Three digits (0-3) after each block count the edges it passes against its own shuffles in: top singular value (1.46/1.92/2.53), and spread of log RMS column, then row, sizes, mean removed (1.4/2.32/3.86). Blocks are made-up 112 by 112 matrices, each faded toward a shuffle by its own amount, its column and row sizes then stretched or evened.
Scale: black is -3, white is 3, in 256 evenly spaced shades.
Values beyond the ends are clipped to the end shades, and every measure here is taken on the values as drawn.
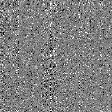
2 2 1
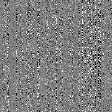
1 3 1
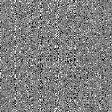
2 2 0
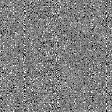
2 2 0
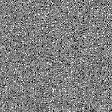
2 1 0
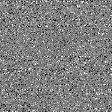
1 0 2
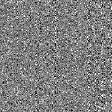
2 2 0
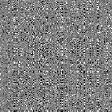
3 2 1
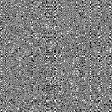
3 2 1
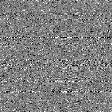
2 0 2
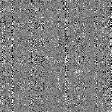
1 3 2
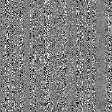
0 3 1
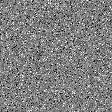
0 0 0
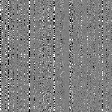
3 3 1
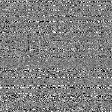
1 1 3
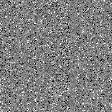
0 2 0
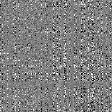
1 3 2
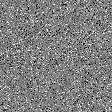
0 0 0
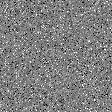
0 0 0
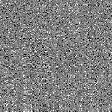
2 1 1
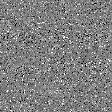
1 1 1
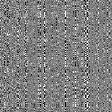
3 3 0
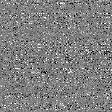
1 1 2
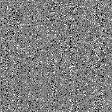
0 2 1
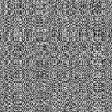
3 2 1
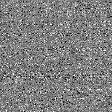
1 0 2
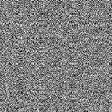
3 1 1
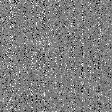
0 2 0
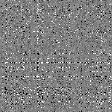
2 2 2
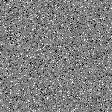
1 0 0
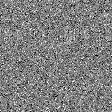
1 0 0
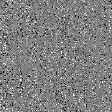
0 2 0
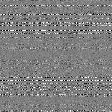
3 0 3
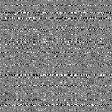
3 1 3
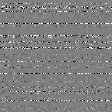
2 1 3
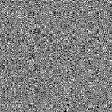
3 1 1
